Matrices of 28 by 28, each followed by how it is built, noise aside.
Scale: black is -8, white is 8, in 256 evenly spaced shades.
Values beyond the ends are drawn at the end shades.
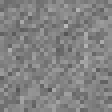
Hankel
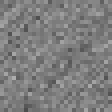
Hankel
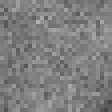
smooth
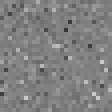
sparse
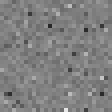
sparse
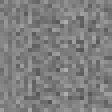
repeating rows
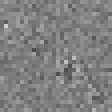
block diagonal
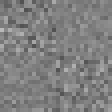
block diagonal
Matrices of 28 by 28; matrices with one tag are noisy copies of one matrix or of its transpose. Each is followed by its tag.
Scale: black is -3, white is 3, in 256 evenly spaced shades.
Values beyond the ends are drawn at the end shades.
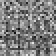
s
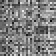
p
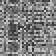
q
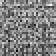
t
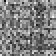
s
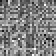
p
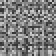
t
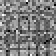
s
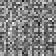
t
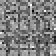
s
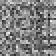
s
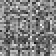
s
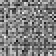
t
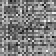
q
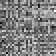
p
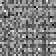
t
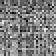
p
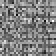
t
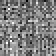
p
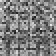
s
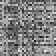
q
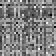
q
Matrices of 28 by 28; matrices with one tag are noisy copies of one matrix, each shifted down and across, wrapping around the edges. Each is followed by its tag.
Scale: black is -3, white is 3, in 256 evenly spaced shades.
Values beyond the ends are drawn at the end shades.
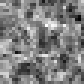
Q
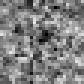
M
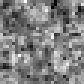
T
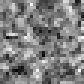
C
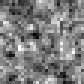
T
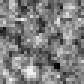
Q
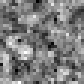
Q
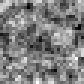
T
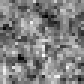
T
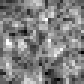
T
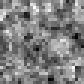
T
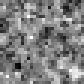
Q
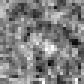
Q
